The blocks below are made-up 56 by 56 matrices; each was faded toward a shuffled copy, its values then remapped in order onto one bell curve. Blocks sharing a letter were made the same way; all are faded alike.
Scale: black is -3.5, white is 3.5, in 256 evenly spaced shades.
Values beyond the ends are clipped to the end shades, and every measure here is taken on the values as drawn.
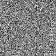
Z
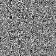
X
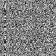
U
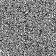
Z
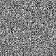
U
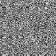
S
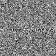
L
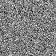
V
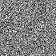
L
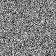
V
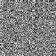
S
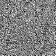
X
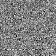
L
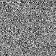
L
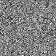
L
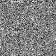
X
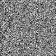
Z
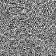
S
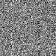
U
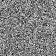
V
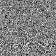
L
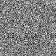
S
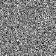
X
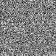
L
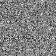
L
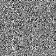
X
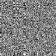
U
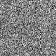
Z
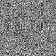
U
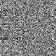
U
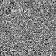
S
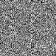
U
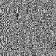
U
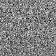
L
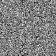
Z
